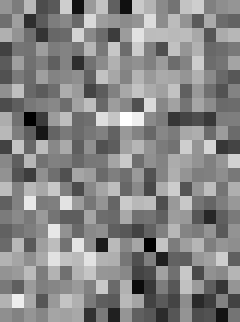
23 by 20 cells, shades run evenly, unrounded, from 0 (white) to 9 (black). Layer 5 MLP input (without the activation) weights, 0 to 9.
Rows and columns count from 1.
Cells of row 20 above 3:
14
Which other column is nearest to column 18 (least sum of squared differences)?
4
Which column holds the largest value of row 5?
7
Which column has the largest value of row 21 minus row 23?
12
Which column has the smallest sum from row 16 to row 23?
5
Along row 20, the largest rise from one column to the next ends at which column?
17
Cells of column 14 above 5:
6
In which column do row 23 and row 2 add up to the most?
19
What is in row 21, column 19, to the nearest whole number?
7
